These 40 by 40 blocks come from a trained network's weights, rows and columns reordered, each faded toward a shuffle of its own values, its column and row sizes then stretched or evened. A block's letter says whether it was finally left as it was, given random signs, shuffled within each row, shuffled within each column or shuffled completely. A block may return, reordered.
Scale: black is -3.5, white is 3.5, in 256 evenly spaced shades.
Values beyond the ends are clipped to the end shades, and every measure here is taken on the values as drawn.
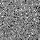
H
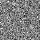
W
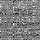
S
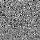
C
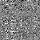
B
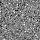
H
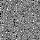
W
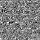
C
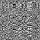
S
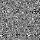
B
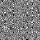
S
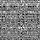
S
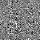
B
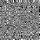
S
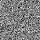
C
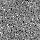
H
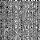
S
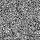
H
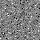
H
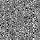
W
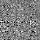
B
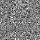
B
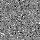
H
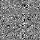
B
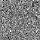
W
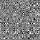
S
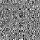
S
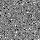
H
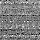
C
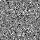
H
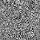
W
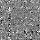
B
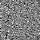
W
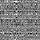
S
